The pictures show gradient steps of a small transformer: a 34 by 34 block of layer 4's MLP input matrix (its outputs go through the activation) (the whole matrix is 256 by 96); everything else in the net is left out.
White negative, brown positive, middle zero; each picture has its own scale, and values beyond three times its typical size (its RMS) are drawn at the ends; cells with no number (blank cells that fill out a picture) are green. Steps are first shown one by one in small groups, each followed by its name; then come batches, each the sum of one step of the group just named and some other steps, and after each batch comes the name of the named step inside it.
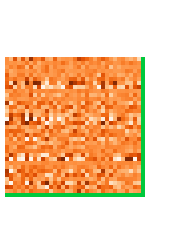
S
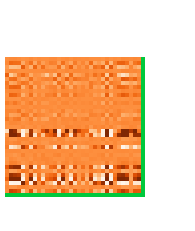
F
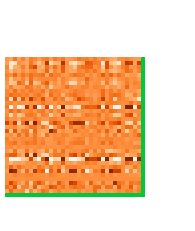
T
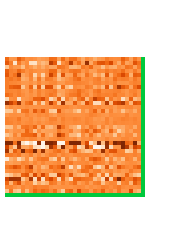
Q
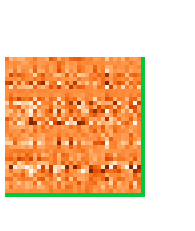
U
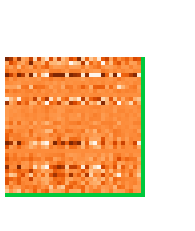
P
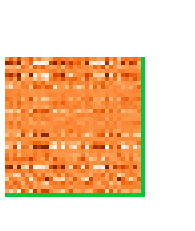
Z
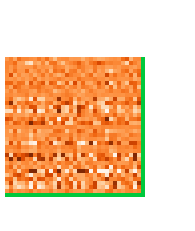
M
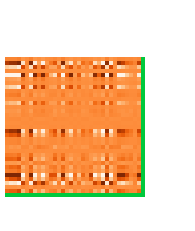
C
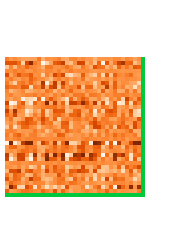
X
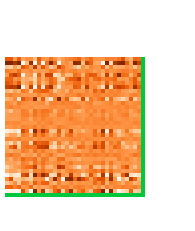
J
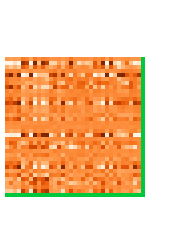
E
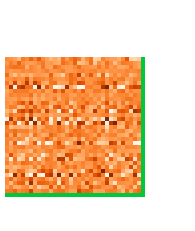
S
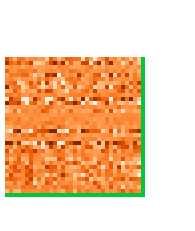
Q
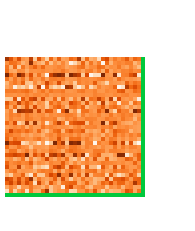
P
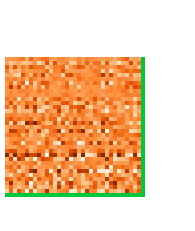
M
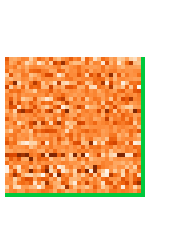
M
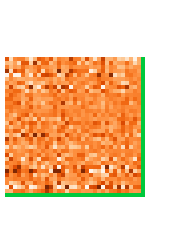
E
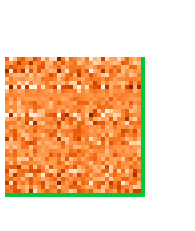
F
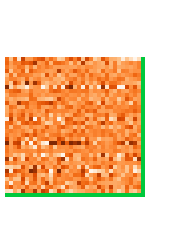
S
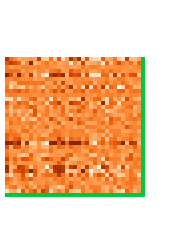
P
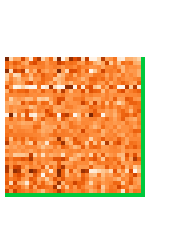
C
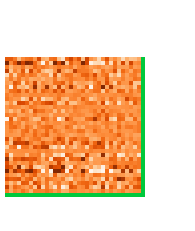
Z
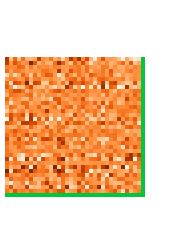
S
